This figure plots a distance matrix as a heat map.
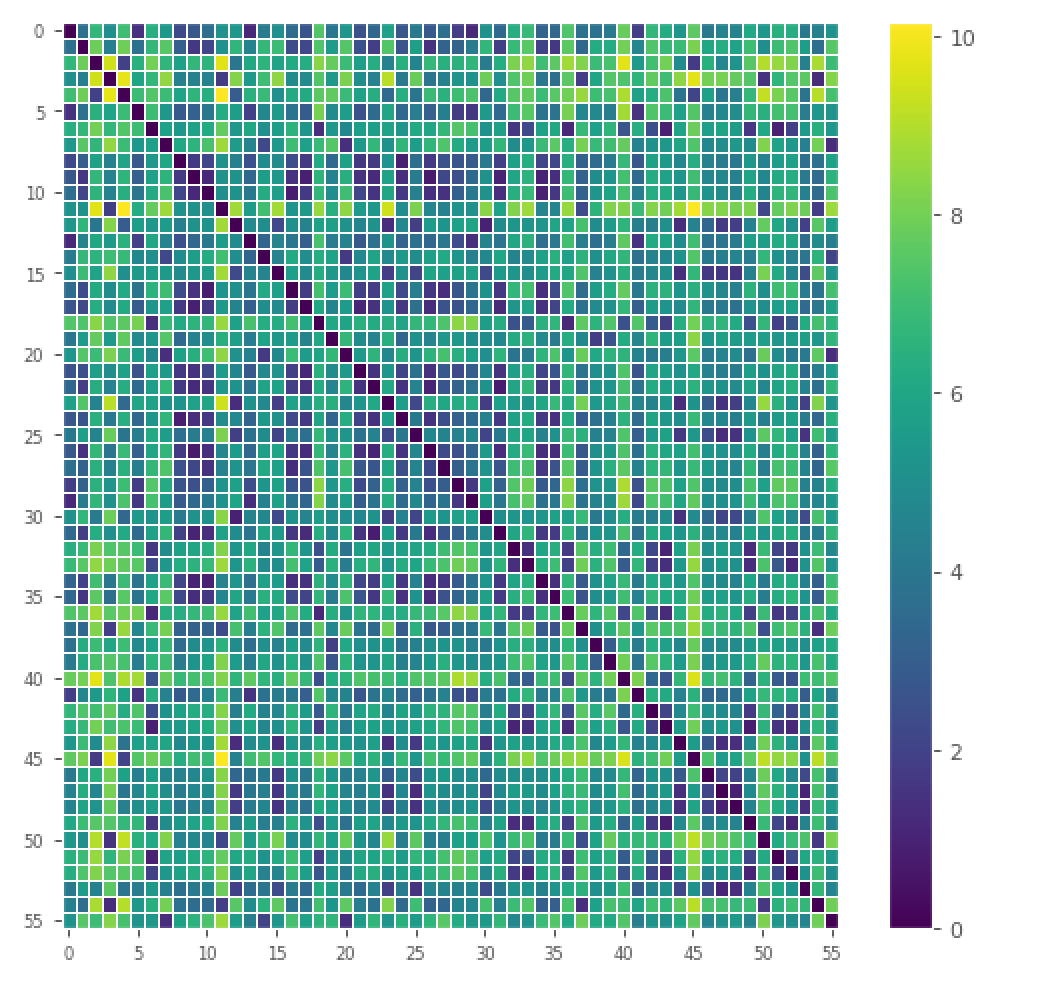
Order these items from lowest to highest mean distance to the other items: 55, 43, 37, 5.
5, 43, 37, 55
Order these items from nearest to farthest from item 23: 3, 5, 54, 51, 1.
5, 51, 1, 54, 3
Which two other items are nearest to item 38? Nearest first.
19, 39
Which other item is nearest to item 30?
12
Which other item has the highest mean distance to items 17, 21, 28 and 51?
45
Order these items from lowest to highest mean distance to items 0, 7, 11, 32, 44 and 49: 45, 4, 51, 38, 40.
51, 38, 40, 4, 45
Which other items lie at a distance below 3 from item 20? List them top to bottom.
7, 14, 55
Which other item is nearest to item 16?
10
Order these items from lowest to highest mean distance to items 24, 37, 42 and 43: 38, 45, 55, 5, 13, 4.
13, 38, 5, 55, 4, 45
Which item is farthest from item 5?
40
